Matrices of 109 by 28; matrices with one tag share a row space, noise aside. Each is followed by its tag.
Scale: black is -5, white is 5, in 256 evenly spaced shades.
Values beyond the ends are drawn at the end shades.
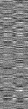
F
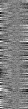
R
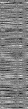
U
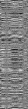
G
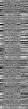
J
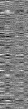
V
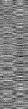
F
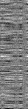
U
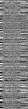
J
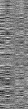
V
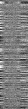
J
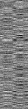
F
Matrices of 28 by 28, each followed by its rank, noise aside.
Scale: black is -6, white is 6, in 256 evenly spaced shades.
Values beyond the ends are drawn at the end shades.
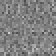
six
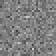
six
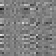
two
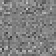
six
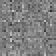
four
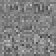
six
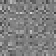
three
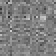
four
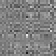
three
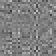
three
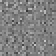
six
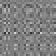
two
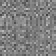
three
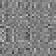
four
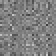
three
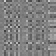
two
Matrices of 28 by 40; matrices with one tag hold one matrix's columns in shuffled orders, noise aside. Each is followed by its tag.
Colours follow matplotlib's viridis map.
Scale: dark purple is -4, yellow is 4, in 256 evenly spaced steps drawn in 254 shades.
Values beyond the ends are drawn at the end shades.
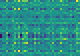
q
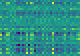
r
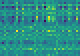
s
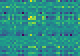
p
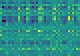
s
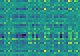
q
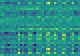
r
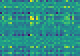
p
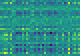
r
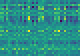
s
